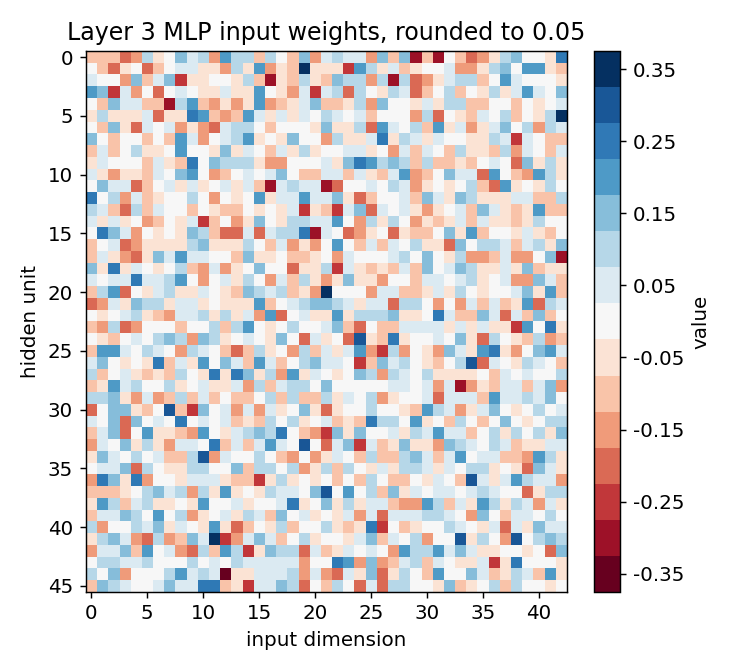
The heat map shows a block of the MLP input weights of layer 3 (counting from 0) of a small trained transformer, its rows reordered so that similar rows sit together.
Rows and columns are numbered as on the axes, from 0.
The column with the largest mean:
2
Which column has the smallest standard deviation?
32
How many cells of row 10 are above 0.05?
8
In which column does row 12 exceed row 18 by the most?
22
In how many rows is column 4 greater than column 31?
21
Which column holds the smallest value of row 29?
31
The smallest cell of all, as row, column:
44, 12
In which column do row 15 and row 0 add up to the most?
19
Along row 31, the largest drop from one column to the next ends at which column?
3
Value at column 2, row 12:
0.1
